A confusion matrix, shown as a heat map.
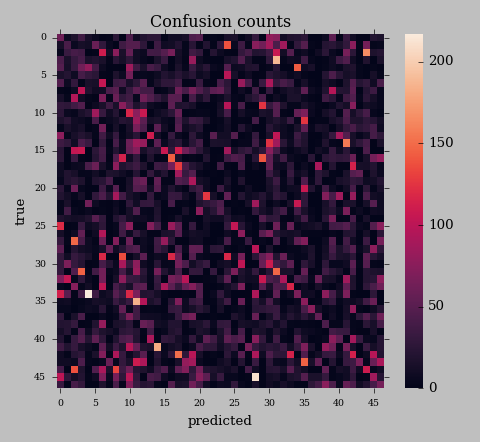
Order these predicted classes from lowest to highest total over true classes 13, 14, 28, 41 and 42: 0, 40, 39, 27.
27, 40, 39, 0
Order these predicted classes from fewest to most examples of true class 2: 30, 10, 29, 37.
37, 29, 30, 10
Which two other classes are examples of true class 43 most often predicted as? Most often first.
35, 11
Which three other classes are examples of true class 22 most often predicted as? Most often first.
34, 28, 4
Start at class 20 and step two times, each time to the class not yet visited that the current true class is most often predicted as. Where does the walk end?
11
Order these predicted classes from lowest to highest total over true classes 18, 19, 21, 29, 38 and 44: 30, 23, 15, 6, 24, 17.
23, 15, 30, 24, 17, 6
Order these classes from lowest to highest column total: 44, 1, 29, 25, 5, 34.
25, 1, 5, 34, 29, 44
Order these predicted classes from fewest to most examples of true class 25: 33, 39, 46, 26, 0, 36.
36, 26, 39, 33, 46, 0
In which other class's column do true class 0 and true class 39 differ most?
30
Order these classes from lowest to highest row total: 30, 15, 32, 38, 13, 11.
38, 11, 13, 30, 15, 32
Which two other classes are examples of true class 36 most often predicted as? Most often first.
42, 9
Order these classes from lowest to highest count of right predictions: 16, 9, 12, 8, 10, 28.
12, 8, 9, 28, 10, 16
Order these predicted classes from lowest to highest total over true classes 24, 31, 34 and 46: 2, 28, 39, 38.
2, 28, 39, 38
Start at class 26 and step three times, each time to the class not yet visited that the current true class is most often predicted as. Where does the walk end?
9
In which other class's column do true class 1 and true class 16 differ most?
24
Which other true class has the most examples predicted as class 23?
7
